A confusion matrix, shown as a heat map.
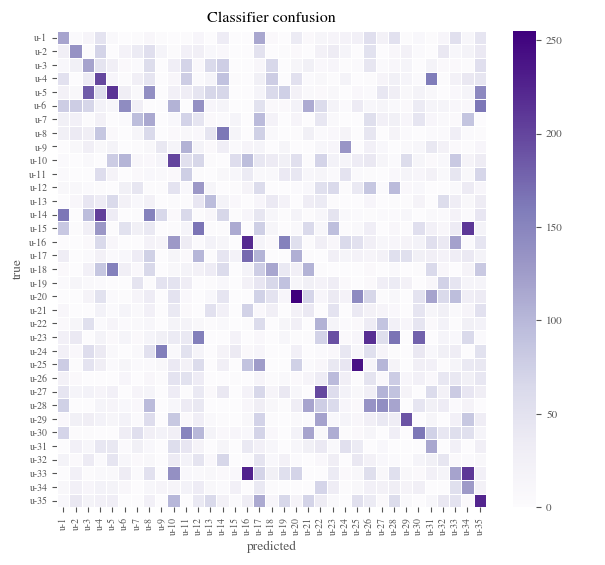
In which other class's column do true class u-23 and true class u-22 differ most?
u-26
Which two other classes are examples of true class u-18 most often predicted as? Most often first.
u-5, u-21
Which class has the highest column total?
u-17
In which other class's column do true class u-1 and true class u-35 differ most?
u-10
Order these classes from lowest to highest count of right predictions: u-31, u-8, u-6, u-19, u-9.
u-9, u-8, u-19, u-31, u-6
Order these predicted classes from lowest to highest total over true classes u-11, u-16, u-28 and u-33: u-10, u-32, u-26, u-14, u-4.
u-14, u-32, u-4, u-26, u-10
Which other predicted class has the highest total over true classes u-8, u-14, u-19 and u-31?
u-4
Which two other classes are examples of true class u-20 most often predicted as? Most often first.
u-25, u-31
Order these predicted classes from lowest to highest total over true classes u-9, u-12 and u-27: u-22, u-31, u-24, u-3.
u-3, u-31, u-24, u-22
